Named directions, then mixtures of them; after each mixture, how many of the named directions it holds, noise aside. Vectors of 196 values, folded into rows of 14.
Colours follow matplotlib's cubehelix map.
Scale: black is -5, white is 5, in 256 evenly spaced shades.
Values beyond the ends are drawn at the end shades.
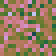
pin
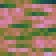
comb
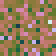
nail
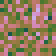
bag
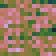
three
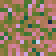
two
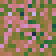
one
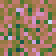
two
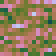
three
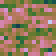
two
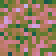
four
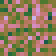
one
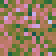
four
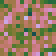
four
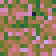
three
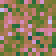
three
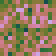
three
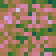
four
